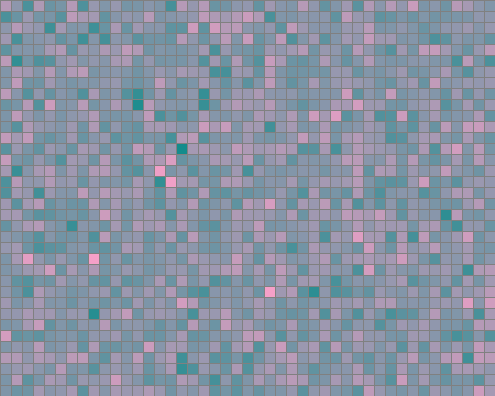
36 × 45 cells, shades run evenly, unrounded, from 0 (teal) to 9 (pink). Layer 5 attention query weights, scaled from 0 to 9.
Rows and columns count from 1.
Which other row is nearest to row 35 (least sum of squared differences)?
5
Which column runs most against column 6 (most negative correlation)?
23
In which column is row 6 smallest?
2
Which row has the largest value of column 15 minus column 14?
16
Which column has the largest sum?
34
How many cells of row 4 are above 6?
5
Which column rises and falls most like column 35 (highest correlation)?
15
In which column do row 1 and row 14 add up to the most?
42
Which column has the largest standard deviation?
17
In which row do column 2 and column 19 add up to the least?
6
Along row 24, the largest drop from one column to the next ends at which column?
10
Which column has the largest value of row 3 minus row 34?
18
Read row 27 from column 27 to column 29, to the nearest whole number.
6 3 1
